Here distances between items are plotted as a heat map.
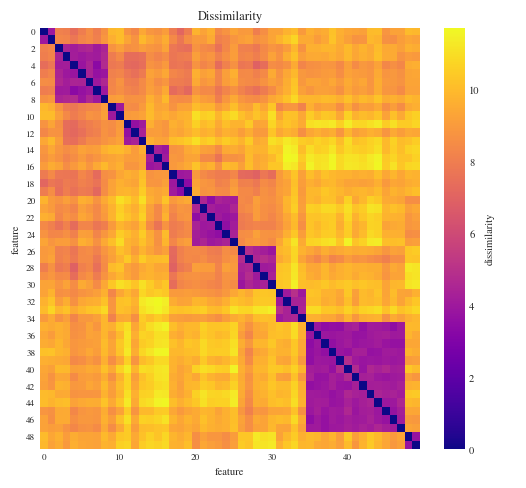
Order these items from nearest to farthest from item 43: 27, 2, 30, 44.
44, 27, 2, 30
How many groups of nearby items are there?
11
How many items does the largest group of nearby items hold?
13
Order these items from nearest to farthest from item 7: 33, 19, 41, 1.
19, 1, 41, 33
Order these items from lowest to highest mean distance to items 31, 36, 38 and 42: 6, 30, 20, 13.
6, 20, 30, 13
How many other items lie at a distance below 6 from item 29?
4
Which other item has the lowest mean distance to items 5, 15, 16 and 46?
14
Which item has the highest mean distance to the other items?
33
